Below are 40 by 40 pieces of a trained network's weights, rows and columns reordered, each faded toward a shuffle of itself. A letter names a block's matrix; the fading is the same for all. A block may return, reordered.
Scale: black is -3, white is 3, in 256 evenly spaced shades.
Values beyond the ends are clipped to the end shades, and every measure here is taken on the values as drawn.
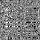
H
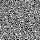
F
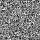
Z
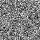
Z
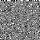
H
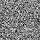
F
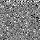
H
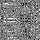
H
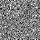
F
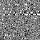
H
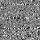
H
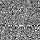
H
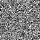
F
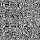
H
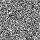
Z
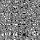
H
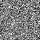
F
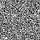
Z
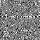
H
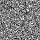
F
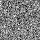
Z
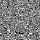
H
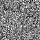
Z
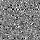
H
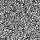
Z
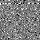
H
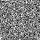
Z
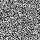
Z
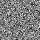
Z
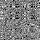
H
